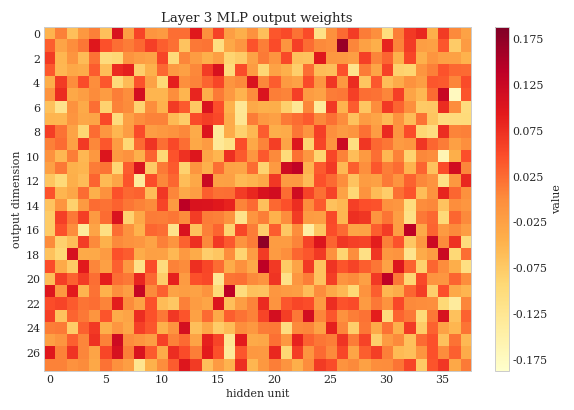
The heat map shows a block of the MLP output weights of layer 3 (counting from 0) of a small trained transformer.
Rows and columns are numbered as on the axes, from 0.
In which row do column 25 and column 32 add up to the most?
16
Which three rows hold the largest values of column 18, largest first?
4, 13, 1
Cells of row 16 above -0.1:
34
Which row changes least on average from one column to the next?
7
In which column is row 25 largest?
6
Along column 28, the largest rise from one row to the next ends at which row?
19
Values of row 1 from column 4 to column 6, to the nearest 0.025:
0.1 0.05 0.025
